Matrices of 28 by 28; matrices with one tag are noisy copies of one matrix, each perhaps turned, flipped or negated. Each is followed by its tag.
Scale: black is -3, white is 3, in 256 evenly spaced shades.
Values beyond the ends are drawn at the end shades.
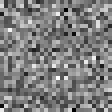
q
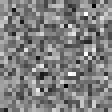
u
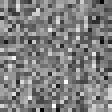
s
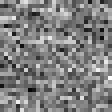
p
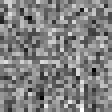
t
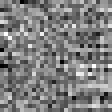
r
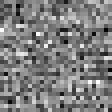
s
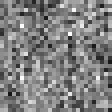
p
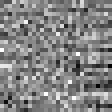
r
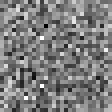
u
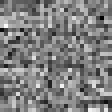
t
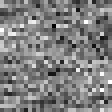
p
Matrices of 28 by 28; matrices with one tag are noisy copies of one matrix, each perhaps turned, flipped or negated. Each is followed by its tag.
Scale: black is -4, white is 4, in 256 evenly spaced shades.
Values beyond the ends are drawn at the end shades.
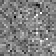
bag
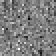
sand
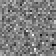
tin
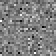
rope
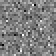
tin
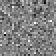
tin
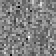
sand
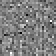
tin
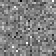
rope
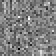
sand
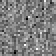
sand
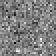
bag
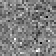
bag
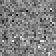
bag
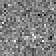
bag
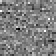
sand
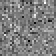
tin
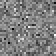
rope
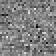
sand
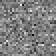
tin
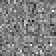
tin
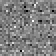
tin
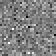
rope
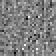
sand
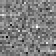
sand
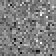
bag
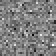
tin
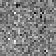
bag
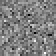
tin
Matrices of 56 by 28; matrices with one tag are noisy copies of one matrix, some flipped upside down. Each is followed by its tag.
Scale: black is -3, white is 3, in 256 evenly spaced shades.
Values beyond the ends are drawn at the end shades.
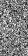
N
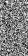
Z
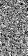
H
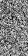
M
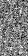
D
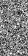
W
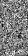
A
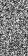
N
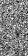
D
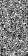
A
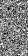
W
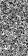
M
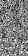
D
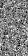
W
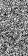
M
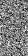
H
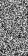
A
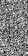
Z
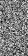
H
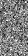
D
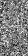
N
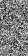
M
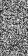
N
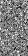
H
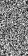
Z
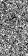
M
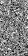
H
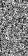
A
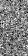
M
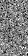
Z
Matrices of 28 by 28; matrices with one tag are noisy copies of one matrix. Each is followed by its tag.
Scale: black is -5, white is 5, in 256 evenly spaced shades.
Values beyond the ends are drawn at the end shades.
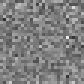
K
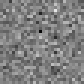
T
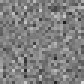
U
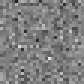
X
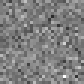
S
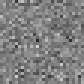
X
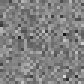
S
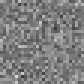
X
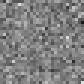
K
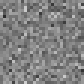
U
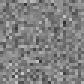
X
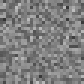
K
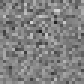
T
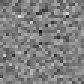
T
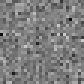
K
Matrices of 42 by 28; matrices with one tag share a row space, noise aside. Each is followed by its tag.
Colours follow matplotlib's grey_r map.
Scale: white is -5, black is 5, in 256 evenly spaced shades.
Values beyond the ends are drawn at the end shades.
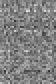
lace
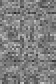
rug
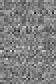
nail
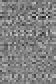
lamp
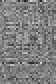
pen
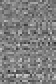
pen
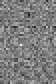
lace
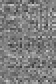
pen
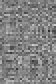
pen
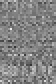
lamp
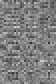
rug
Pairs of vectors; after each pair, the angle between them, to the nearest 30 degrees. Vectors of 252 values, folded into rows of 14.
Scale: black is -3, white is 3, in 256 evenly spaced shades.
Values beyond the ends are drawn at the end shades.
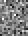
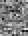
150 degrees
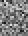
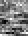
60 degrees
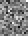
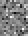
90 degrees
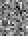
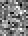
150 degrees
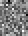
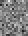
150 degrees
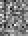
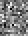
30 degrees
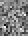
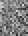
60 degrees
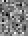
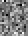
30 degrees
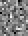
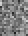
60 degrees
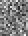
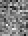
150 degrees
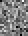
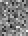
150 degrees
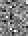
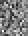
60 degrees
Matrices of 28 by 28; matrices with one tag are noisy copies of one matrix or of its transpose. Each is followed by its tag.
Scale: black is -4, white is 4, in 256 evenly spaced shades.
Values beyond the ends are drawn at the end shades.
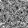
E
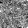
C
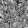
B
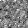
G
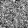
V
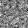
G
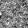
V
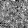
V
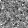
E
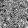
C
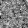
V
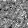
G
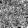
C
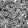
G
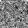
E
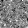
C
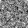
E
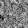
B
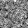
G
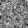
V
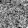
C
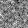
B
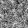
B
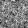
V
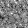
B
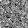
E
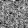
V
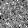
V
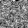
V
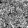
C
